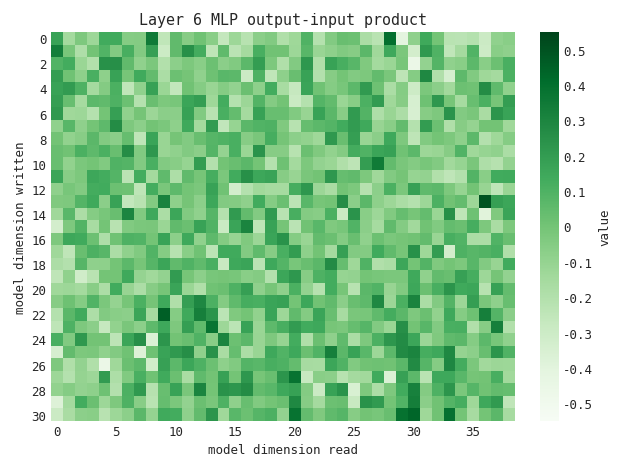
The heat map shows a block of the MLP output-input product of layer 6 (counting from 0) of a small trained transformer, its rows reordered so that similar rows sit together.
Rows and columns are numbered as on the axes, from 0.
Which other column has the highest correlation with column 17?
0
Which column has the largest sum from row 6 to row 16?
25
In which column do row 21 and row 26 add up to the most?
30
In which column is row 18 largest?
23
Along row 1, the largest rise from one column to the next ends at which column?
31
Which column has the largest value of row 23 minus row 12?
37
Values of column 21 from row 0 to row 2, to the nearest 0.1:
0.1 0.1 0.2
